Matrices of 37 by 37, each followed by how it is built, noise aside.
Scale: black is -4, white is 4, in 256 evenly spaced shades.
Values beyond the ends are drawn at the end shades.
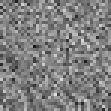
Toeplitz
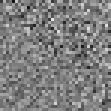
upper triangular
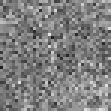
smooth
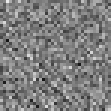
Toeplitz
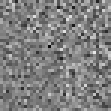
upper triangular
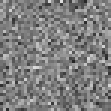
noise
